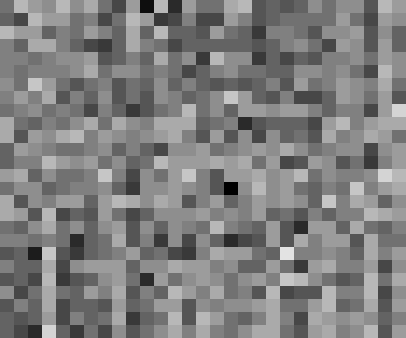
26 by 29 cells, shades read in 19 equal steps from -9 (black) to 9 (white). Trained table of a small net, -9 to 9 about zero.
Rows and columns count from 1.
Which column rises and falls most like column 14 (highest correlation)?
29
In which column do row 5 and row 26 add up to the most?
4
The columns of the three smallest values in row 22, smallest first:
11, 5, 3
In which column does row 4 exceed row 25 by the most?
10
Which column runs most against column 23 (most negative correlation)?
1
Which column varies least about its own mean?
25
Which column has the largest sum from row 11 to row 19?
13
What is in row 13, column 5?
2
